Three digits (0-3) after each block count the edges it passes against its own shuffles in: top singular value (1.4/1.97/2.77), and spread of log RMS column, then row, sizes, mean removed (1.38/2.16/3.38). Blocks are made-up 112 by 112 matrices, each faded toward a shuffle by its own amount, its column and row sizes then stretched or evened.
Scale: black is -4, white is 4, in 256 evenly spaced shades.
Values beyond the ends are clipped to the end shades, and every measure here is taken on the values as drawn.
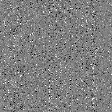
1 2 0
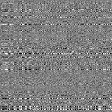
3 1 3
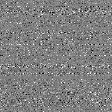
1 1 3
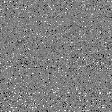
1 0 2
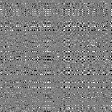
3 2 3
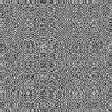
3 1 1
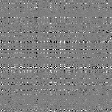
3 2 3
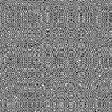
3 0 1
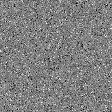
1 0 0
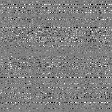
2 1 3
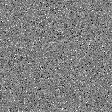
1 0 0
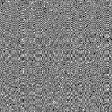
3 2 0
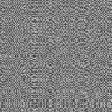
3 2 1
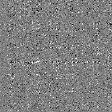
1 2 2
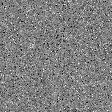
0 0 0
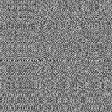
3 0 2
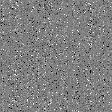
0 2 0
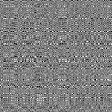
3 0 3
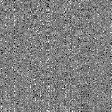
2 2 0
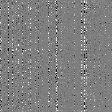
2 3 1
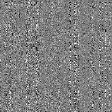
1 3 1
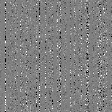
1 3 0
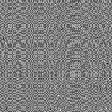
3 1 2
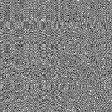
3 1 0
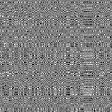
3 0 3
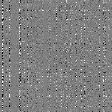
2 3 2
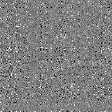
0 2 2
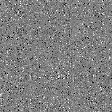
1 1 1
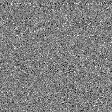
1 0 1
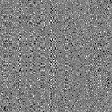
3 2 1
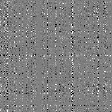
2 3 2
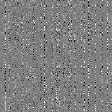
2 3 1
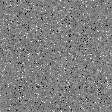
0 1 0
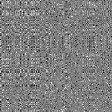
3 2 1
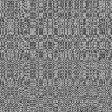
3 1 2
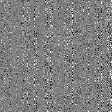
1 3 0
